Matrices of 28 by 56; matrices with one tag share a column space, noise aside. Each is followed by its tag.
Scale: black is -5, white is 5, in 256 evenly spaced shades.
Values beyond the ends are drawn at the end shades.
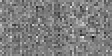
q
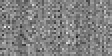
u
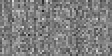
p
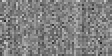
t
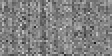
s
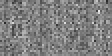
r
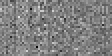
q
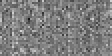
p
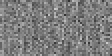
t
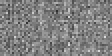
r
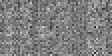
s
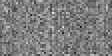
s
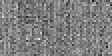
t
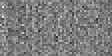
q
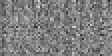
p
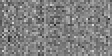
q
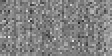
r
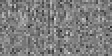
p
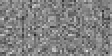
p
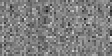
q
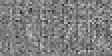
r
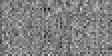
s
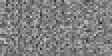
u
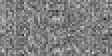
p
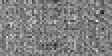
r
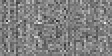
r
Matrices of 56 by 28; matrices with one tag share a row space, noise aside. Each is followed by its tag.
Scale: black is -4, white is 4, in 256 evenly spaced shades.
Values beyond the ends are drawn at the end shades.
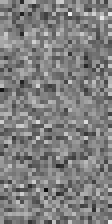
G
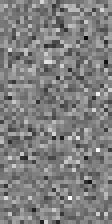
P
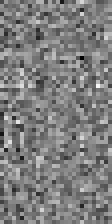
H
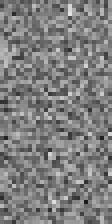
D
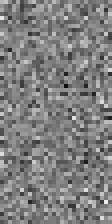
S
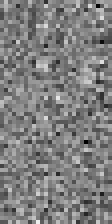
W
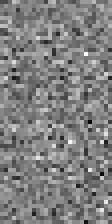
D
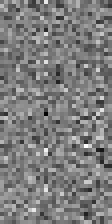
W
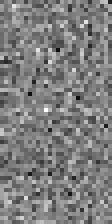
D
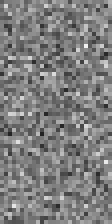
P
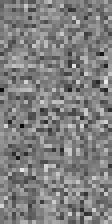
P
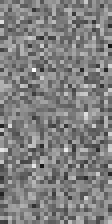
S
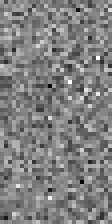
D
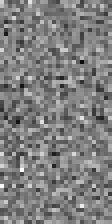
H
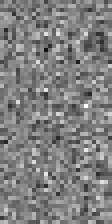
W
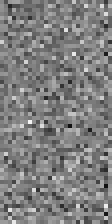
P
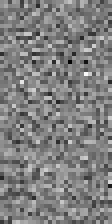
G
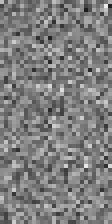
D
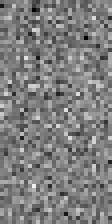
G
